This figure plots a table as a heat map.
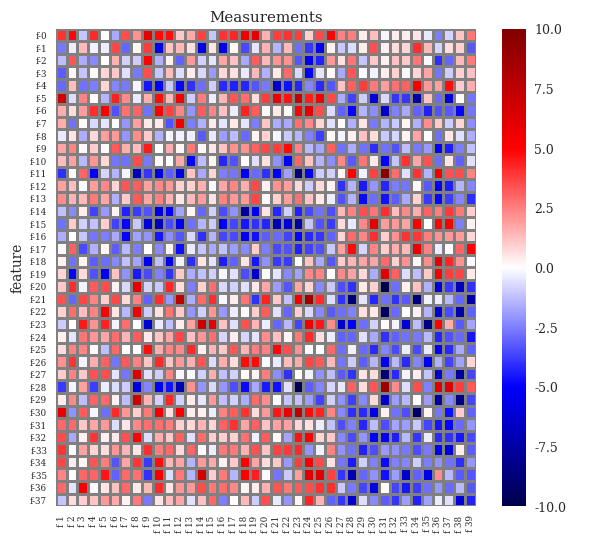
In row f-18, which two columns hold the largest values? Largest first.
f 36, f 37
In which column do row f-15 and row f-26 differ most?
f 10
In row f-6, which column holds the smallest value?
f 31
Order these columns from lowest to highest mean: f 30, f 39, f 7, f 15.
f 39, f 30, f 7, f 15
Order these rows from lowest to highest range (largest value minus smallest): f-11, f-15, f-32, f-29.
f-32, f-15, f-29, f-11
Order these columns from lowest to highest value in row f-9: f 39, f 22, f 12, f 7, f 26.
f 39, f 12, f 7, f 26, f 22
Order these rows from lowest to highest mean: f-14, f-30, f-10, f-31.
f-14, f-10, f-31, f-30
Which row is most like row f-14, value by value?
f-16
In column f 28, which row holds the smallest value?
f-21
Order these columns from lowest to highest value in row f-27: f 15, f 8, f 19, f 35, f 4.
f 35, f 19, f 15, f 4, f 8
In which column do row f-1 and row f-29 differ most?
f 38
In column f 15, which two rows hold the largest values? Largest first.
f-23, f-21
